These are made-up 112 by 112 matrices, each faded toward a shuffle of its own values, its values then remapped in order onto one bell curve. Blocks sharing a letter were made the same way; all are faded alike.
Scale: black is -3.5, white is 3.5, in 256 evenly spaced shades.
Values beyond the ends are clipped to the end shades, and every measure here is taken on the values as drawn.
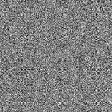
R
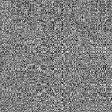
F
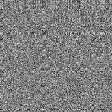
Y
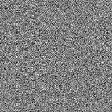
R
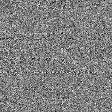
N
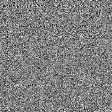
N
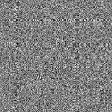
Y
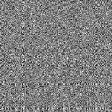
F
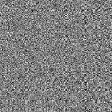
F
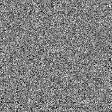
N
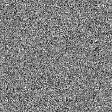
N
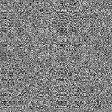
Y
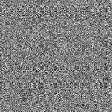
Y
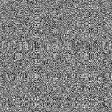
F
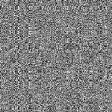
F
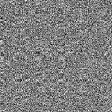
R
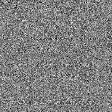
N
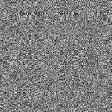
Y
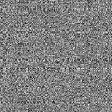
F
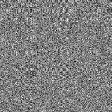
R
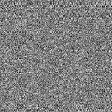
R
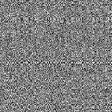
F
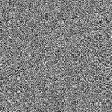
R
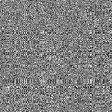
F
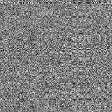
Y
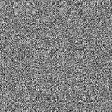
R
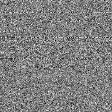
N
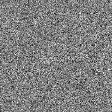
N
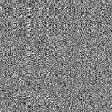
F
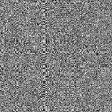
F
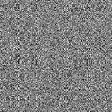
F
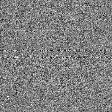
N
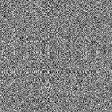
F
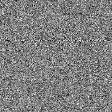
N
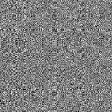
F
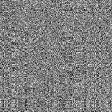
R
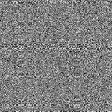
Y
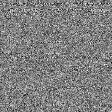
N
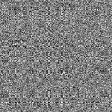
F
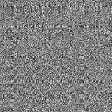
F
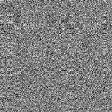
Y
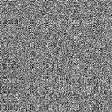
R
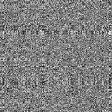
F
